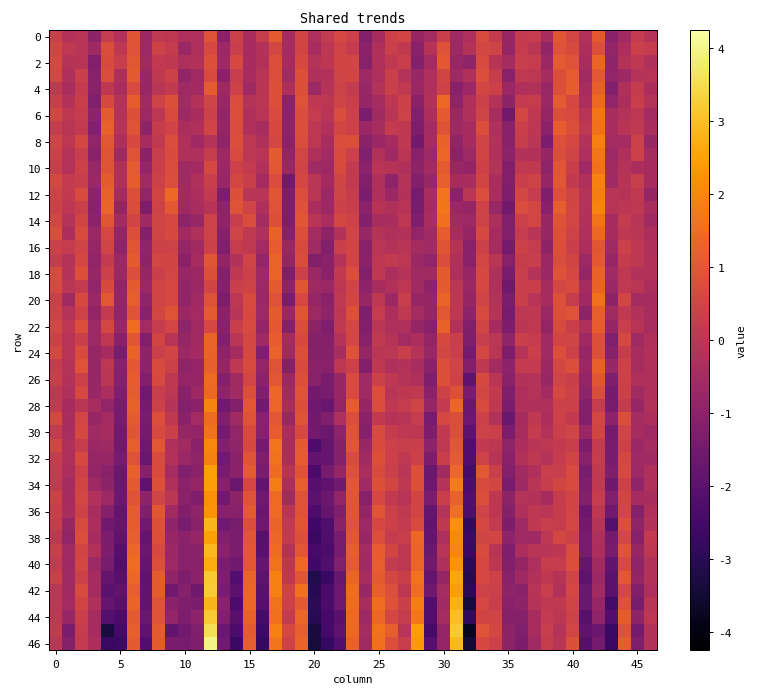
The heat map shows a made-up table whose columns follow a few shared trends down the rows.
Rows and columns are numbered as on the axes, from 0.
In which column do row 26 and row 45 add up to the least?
32
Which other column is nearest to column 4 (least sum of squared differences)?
14
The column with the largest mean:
12
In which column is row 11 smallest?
18
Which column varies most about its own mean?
31
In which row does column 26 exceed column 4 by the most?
45
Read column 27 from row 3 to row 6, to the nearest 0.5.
0 0 0.5 0.5
